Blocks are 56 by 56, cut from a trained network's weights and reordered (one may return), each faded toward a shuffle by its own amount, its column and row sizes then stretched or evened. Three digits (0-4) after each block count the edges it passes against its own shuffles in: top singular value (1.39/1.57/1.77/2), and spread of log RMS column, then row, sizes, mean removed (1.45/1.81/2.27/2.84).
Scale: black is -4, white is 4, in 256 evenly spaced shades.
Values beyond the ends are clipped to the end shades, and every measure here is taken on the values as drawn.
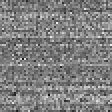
3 0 2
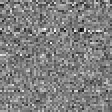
3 0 3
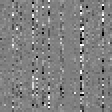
2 4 1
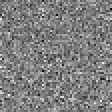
0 2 1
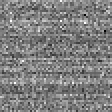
3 1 0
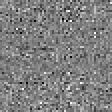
0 2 3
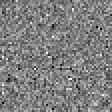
0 0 0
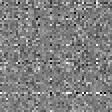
4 3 3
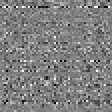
3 2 4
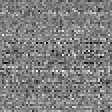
1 1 4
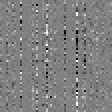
3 4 0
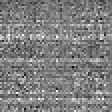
4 3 2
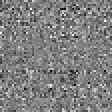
2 2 3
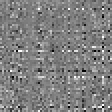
4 4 3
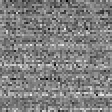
3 0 3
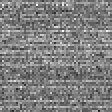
4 0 1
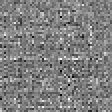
1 4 1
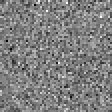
0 1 0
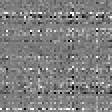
3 3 4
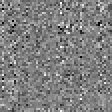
0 3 2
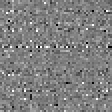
2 1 3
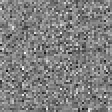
0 2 1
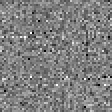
1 1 2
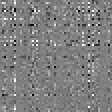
1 4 3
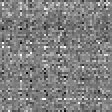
2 3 2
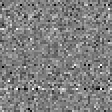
1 0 2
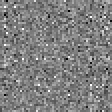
1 2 0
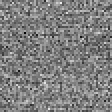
0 0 0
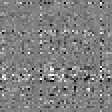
1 3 4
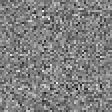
2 1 1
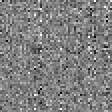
1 3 1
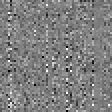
1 4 1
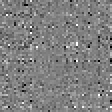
0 3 2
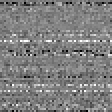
4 0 4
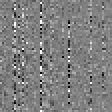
3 4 0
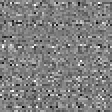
1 1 4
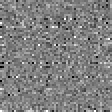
2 0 3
